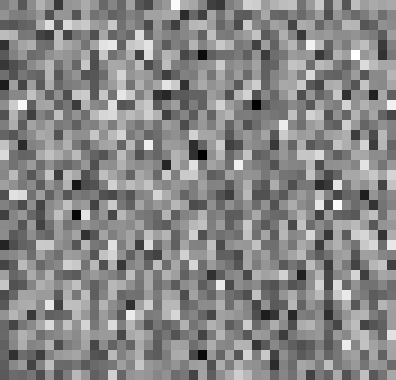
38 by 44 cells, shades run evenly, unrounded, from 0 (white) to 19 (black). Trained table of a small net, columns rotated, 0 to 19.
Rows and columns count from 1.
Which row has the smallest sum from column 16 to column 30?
9
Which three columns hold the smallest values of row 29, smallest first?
25, 38, 36
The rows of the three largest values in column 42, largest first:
10, 21, 15
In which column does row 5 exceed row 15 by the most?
1
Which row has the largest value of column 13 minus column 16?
4
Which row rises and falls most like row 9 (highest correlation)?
7
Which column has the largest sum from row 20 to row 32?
37
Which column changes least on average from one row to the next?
18
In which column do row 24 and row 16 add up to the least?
35
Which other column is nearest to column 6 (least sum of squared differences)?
8
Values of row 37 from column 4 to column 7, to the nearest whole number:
14 9 5 11
